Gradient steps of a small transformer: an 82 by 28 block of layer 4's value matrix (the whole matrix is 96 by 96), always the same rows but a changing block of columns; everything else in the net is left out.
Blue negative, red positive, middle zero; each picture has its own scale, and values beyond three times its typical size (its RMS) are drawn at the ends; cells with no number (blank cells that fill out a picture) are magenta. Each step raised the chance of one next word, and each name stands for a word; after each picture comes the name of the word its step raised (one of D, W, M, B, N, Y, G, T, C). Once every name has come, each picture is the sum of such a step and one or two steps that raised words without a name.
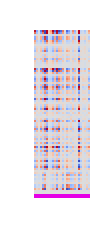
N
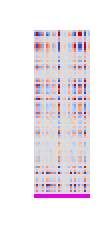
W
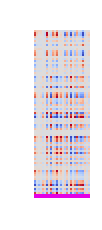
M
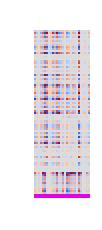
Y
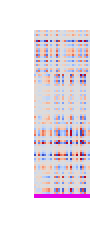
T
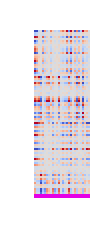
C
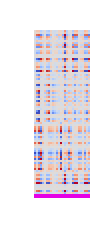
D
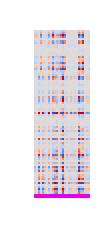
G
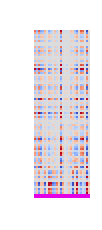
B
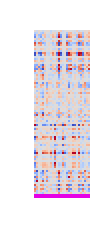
M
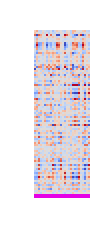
W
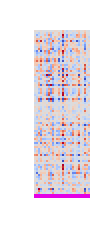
T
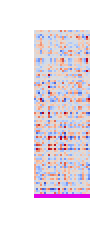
B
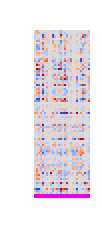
G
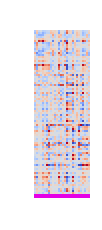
T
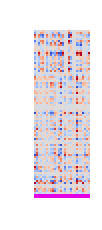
G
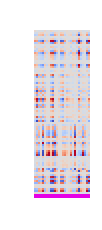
T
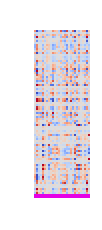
C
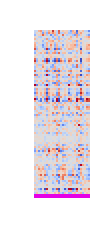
C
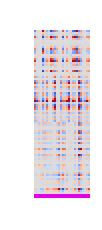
C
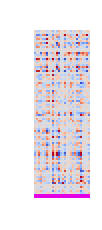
D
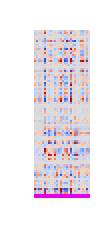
T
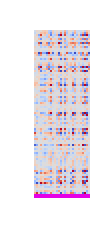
D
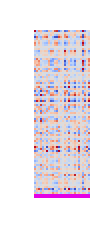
N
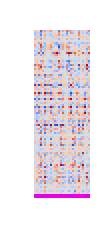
Y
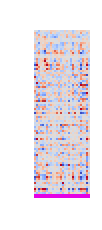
G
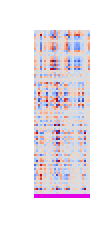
W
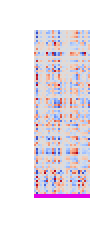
M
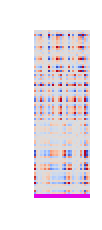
D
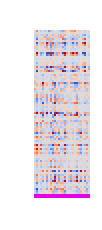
B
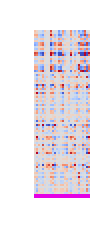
M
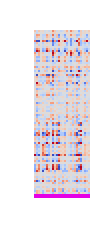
T
